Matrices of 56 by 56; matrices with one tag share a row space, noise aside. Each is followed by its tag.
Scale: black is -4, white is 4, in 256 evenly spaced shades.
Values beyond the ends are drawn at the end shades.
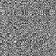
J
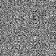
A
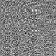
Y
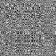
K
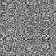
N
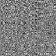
Y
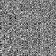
J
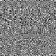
J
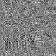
Y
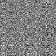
N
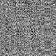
K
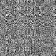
K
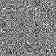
N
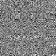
A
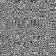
A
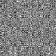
J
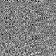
Y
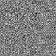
Y
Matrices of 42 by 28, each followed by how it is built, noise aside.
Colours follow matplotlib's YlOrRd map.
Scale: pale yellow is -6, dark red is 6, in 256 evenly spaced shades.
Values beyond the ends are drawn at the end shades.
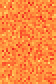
repeating rows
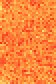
smooth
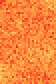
smooth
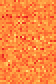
uneven rows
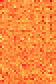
low rank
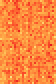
blocks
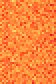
repeating rows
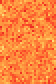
smooth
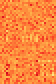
low rank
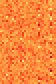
uneven columns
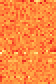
uneven rows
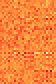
low rank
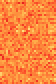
blocks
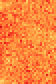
smooth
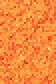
Hankel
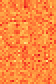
low rank
